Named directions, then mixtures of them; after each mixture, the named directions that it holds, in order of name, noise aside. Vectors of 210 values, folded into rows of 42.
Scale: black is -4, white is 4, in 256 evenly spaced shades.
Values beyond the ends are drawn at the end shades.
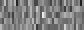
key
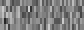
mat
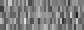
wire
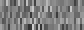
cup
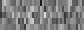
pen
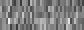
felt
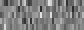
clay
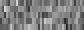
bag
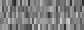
cup, felt.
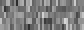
bag.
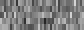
bag, clay.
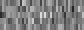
clay, pen.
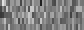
mat, pen.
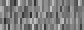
cup, mat.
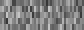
felt, mat, pen.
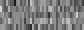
cup, felt, wire.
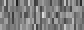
key.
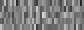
key.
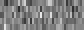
clay.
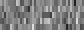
bag, cup.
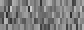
felt, mat, wire.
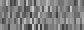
cup.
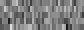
bag, felt.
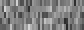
bag.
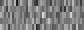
key, mat.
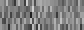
cup.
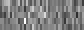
cup, pen, wire.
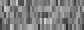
bag.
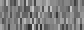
cup.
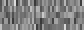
felt, key.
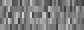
felt, key, pen.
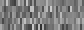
cup.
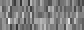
felt.
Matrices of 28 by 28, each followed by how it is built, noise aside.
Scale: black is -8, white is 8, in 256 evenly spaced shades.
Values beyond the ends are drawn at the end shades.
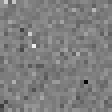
sparse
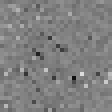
sparse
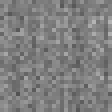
blocks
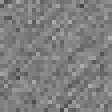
Hankel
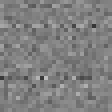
uneven rows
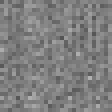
blocks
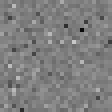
sparse
